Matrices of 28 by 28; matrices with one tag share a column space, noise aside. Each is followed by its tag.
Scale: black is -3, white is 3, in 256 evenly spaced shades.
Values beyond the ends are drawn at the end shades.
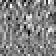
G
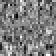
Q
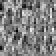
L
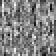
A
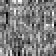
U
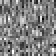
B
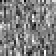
U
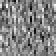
L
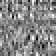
Q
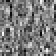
B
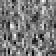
U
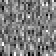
Q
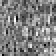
B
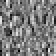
B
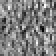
L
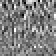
G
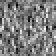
L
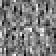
A
